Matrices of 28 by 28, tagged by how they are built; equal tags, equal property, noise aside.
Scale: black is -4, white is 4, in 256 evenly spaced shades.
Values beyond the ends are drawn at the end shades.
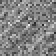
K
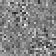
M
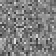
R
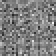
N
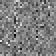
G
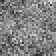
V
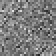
K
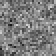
V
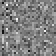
G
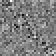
M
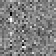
G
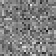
R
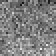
V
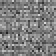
N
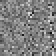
G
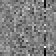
G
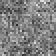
V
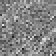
K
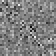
M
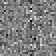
G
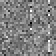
G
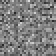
N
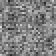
N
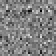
R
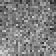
V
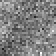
V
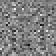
R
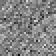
K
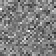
K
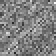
K
